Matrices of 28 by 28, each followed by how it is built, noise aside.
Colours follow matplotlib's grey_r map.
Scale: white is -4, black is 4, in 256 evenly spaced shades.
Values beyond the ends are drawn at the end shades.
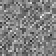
Hankel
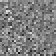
lower triangular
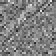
Hankel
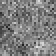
smooth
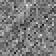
Hankel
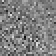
lower triangular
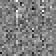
uneven columns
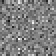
low rank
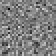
low rank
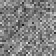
Hankel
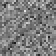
Hankel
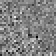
lower triangular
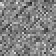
Hankel
